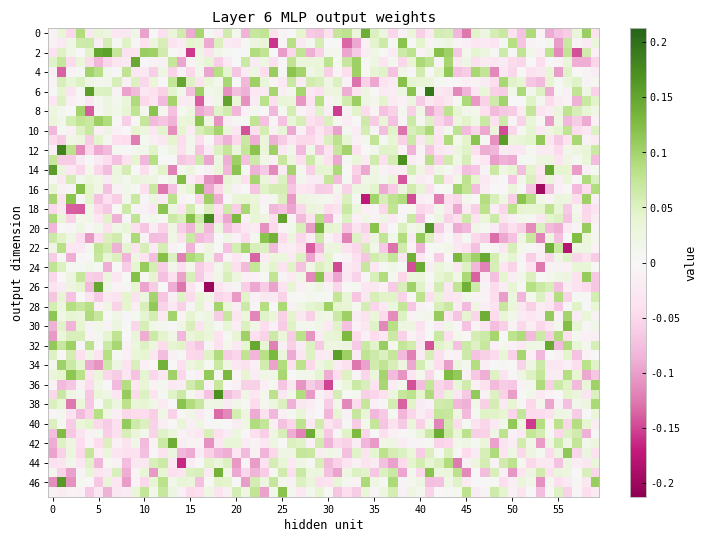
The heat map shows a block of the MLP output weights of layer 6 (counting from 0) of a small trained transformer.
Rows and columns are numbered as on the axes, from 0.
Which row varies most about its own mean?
2
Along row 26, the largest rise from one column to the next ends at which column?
5
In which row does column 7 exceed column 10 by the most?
31
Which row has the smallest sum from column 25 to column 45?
22
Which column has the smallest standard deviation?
7
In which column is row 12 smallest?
3
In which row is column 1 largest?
12
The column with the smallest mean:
28
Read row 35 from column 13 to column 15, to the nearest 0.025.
0.1 -0.05 0
